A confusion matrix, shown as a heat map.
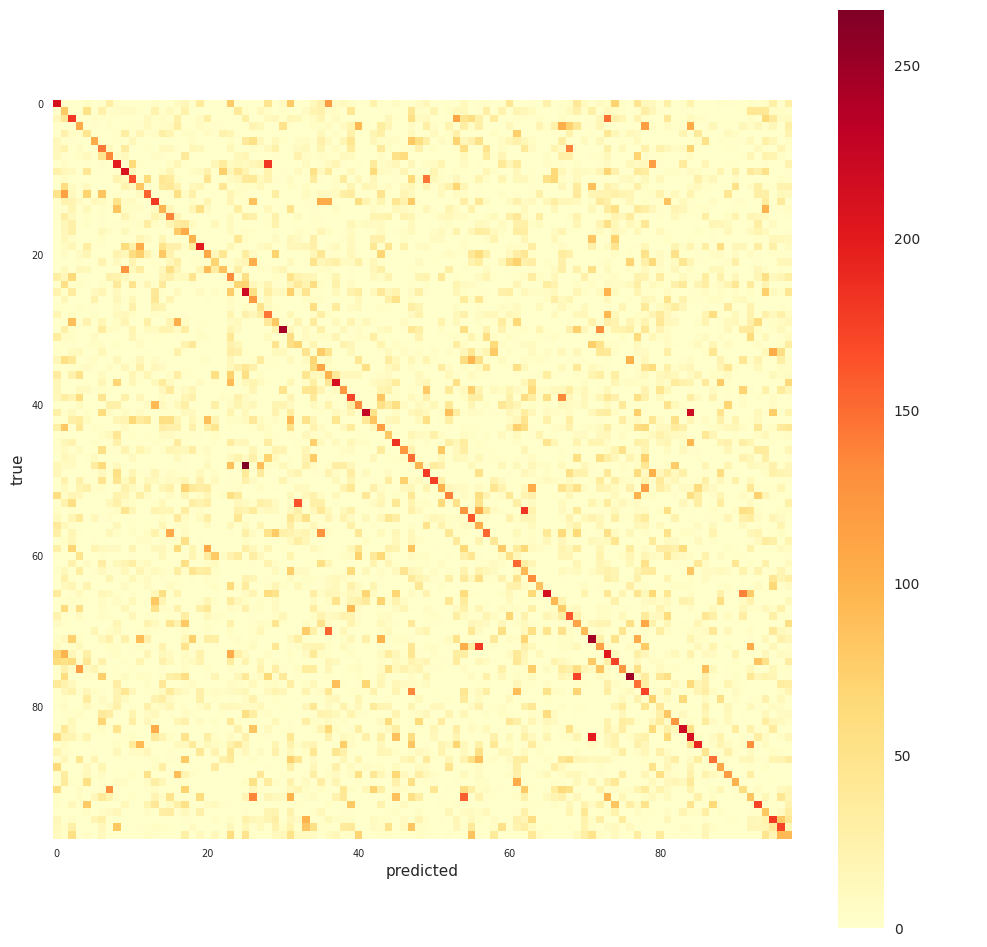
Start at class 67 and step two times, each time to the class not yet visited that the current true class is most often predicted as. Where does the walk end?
43
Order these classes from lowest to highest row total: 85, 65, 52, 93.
93, 52, 85, 65
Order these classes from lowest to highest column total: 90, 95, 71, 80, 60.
90, 60, 80, 95, 71
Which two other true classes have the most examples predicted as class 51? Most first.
46, 53
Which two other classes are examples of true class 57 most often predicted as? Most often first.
35, 15
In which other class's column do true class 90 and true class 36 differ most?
61
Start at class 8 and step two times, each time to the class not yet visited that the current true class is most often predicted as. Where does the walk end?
73
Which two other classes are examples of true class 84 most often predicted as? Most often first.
71, 45
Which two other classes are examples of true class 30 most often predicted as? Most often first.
72, 69
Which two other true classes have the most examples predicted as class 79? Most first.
8, 49
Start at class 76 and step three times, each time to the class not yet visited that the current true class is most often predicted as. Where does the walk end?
47
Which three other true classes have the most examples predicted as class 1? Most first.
12, 73, 43
